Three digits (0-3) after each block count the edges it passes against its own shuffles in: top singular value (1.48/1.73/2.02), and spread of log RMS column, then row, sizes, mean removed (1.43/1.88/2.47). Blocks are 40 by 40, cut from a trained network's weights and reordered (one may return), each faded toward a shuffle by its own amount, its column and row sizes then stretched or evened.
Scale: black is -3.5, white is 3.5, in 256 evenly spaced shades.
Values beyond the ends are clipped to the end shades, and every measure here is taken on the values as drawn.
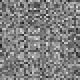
3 1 0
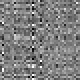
3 3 0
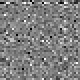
2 1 1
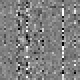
2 3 0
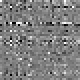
2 2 3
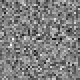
1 0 0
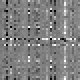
2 3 2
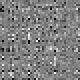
2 3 2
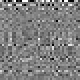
3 0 3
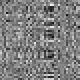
3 3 0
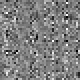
0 3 1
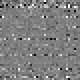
0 0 3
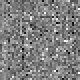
0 1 0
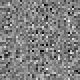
1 2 0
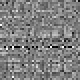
3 0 2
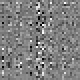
1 3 1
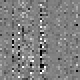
1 3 0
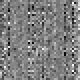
1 3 0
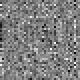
2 2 0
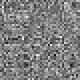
2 0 1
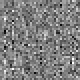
1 2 0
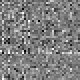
2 2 1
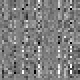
3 3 2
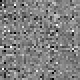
0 2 1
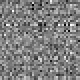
3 1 1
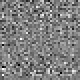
1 1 2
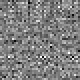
1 0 1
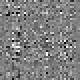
2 3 2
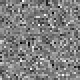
0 0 0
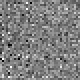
0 2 1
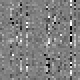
1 3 1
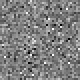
0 1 0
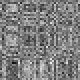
3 2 1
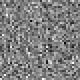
1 0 0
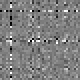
3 2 2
